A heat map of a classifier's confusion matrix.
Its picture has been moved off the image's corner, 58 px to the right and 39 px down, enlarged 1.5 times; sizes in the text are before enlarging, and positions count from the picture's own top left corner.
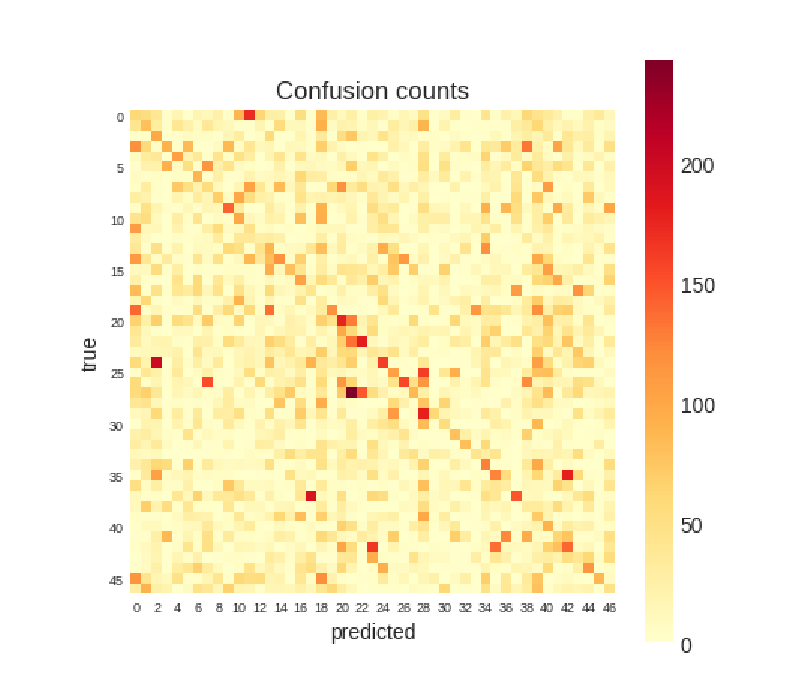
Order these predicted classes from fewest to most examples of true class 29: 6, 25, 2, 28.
6, 2, 25, 28
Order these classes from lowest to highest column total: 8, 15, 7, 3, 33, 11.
33, 3, 15, 8, 7, 11
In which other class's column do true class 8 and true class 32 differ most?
10
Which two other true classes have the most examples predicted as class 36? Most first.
41, 9
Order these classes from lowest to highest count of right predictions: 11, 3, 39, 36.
36, 11, 39, 3
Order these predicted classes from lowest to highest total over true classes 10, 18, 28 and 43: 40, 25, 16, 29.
29, 25, 40, 16
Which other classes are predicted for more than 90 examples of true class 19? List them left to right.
0, 13, 33, 39
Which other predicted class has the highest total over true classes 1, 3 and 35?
42
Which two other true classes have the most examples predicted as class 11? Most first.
0, 7
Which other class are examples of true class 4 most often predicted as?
34
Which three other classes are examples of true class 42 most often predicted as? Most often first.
23, 35, 20
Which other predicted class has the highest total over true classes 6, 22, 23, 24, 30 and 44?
39
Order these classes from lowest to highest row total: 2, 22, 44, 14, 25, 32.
32, 2, 44, 25, 14, 22
